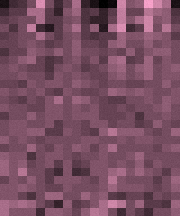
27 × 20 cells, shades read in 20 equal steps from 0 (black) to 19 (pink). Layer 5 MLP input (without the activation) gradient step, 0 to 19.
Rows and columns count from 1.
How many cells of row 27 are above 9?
11
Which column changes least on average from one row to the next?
8
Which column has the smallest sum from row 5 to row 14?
12
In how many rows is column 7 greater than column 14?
9
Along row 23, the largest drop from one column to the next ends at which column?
14
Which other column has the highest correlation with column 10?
7
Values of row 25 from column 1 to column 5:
10 10 8 6 9
